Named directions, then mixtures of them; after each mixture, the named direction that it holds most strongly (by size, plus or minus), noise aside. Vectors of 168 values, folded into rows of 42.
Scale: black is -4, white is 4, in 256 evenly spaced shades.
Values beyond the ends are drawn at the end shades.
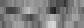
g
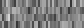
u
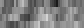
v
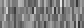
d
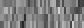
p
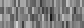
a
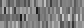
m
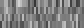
d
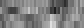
g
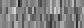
d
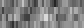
v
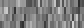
p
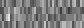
u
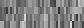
p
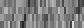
p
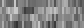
g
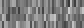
u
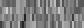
p
